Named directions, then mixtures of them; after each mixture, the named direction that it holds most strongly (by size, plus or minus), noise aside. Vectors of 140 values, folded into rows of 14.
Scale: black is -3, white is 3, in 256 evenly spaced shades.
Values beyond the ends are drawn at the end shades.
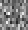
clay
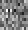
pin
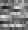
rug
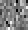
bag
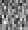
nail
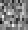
clay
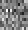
pin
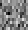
clay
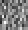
nail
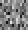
clay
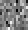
bag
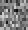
pin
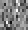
bag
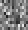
clay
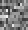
pin
